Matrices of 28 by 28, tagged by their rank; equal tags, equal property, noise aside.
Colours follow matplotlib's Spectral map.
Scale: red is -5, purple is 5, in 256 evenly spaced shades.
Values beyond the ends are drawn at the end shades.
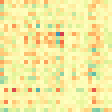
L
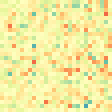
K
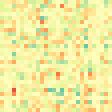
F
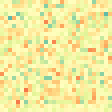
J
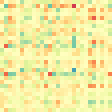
L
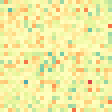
J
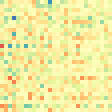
K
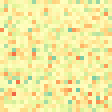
J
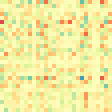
F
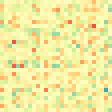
K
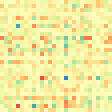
F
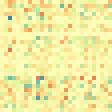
F
